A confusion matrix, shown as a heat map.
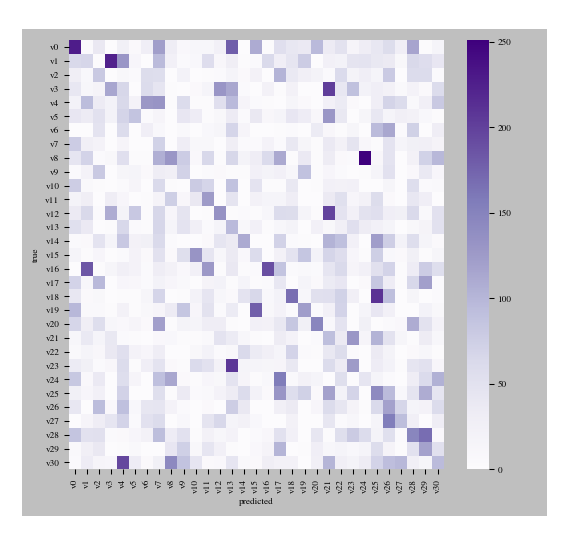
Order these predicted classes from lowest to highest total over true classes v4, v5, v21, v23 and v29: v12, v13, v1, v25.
v12, v1, v25, v13
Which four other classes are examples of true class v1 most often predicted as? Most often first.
v3, v4, v7, v19
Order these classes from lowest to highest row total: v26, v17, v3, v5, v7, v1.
v7, v17, v5, v26, v3, v1
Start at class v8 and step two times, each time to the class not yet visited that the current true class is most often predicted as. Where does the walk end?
v17
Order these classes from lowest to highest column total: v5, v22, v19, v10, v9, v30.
v5, v10, v19, v9, v30, v22
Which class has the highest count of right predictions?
v0
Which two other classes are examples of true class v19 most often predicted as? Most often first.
v15, v0
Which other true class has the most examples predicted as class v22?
v14
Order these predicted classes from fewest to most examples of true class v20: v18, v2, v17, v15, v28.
v15, v17, v2, v18, v28
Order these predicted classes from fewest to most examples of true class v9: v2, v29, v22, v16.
v22, v16, v29, v2
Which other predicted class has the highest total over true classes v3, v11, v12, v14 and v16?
v21
